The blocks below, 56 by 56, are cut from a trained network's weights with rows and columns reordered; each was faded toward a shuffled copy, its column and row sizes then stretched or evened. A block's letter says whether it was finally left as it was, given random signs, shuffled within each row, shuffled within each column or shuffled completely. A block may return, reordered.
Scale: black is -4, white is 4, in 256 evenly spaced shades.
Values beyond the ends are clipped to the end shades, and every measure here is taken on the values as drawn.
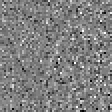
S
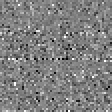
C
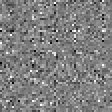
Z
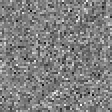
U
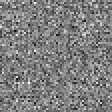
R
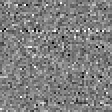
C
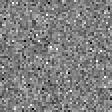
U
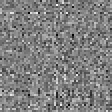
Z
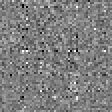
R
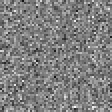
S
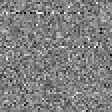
C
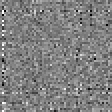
R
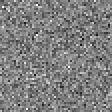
U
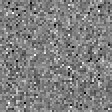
S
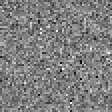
U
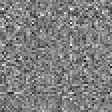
Z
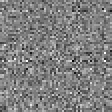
Z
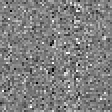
S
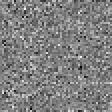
R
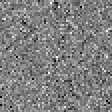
U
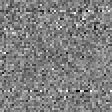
C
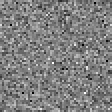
U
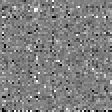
Z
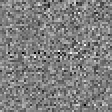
R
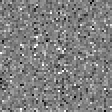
S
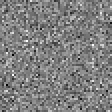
S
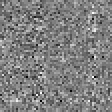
R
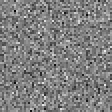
S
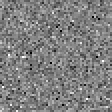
U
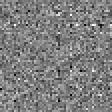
R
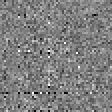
R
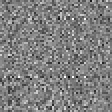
Z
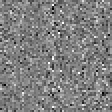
S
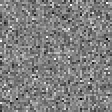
S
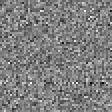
C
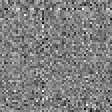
Z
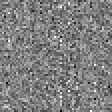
S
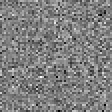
Z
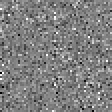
S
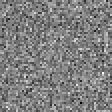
S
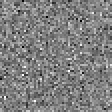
S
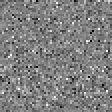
C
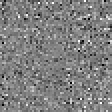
R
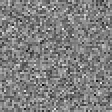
U
